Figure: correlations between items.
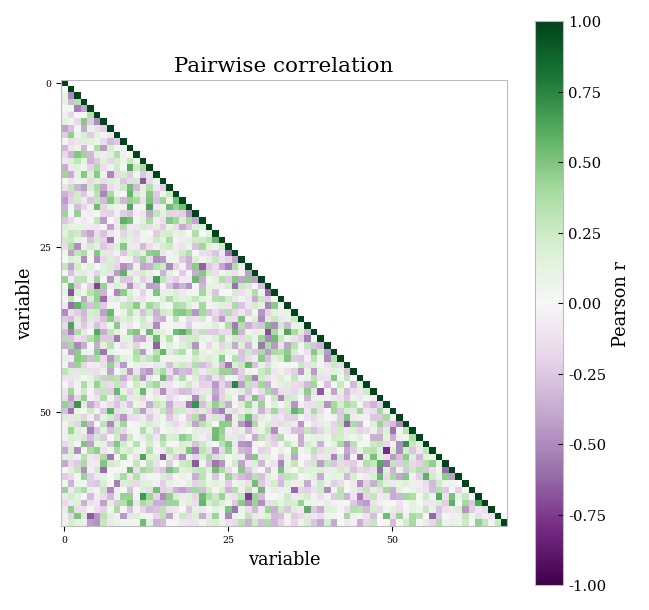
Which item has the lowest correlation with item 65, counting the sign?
26
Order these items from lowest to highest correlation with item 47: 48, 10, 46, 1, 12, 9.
10, 48, 9, 46, 1, 12
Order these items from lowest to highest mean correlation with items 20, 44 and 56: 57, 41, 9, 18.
18, 57, 9, 41
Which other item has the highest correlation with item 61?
29
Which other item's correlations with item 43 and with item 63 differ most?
28
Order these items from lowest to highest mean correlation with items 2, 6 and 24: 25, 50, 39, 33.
50, 25, 33, 39
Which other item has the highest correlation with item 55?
52
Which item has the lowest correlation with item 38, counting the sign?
31
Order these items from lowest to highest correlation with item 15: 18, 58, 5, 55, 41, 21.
21, 58, 5, 55, 18, 41
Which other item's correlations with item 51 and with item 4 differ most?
66
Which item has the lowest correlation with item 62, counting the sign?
35
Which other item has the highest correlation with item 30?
14
